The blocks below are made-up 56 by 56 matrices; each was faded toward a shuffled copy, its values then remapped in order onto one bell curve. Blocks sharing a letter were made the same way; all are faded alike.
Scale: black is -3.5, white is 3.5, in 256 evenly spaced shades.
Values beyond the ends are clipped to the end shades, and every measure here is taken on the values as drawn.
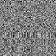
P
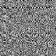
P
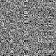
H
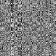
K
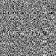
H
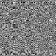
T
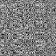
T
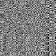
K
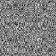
P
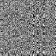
K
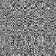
K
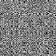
T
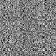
H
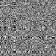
T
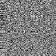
H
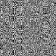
K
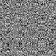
P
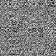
H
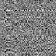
T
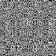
H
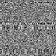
T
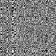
K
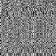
K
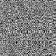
P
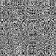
T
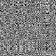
T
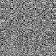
H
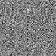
H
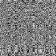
T
